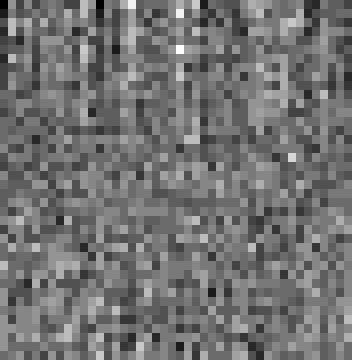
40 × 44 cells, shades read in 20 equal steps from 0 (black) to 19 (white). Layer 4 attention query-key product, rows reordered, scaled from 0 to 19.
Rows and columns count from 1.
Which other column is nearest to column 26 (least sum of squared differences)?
30
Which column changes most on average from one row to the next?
23
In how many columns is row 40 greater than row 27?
21
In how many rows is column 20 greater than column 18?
16
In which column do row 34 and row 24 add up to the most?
13
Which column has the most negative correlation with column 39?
17
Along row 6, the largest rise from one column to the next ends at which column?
11
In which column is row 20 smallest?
18
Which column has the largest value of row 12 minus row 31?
36
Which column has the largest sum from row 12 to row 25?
25
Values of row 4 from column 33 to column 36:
12 11 9 13
